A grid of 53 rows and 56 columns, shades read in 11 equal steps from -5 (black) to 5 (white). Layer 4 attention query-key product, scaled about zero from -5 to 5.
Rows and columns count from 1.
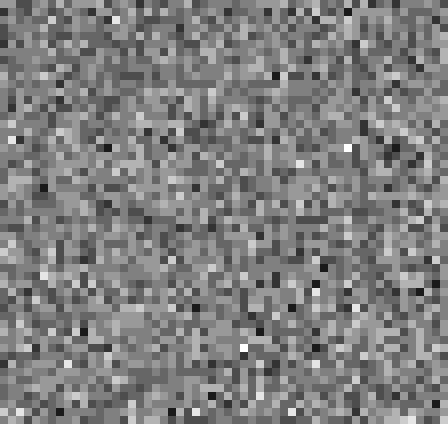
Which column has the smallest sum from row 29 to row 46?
11
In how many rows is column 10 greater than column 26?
26
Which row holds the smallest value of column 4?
37
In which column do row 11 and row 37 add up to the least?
50
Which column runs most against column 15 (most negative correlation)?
40
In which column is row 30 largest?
44
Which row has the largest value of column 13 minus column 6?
24
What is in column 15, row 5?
1
